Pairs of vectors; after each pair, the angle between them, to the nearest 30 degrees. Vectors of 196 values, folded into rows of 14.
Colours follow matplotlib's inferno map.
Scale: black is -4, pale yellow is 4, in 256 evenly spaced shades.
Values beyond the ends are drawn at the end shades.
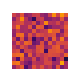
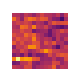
120 degrees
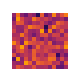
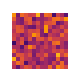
150 degrees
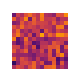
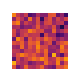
150 degrees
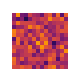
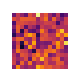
90 degrees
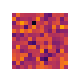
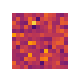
150 degrees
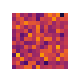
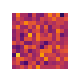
30 degrees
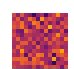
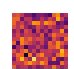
60 degrees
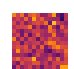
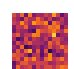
60 degrees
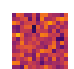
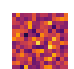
60 degrees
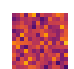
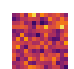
30 degrees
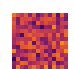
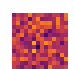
120 degrees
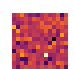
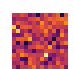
30 degrees
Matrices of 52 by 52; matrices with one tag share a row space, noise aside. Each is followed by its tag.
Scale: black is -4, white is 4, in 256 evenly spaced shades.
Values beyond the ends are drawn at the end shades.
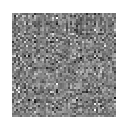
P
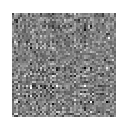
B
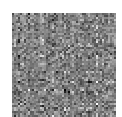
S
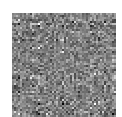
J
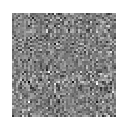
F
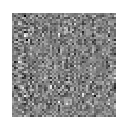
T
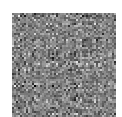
P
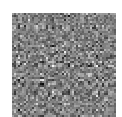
S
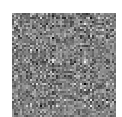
B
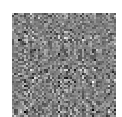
T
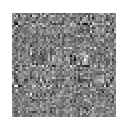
B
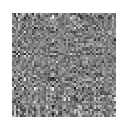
P
